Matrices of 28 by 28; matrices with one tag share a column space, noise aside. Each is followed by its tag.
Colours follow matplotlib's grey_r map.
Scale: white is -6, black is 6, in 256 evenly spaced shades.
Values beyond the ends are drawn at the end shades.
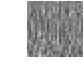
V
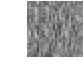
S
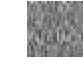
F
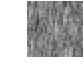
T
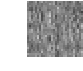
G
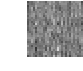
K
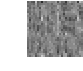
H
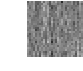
K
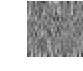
H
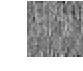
H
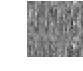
T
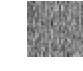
K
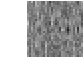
T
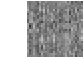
G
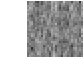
K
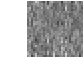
K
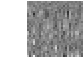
V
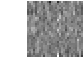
H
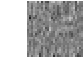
H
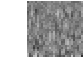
V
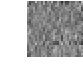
F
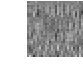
V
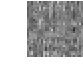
K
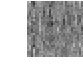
T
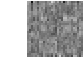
H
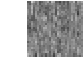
H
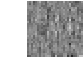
S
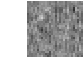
G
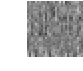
H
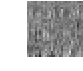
V
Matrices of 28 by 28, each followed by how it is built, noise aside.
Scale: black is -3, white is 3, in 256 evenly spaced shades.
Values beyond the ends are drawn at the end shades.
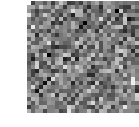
Hankel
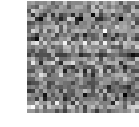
repeating columns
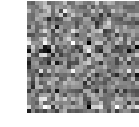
low rank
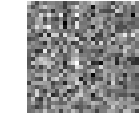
low rank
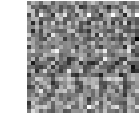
repeating columns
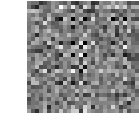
low rank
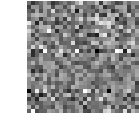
uneven rows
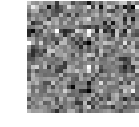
low rank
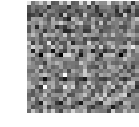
repeating columns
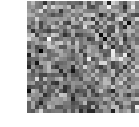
Toeplitz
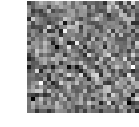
Toeplitz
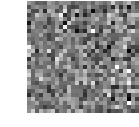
low rank
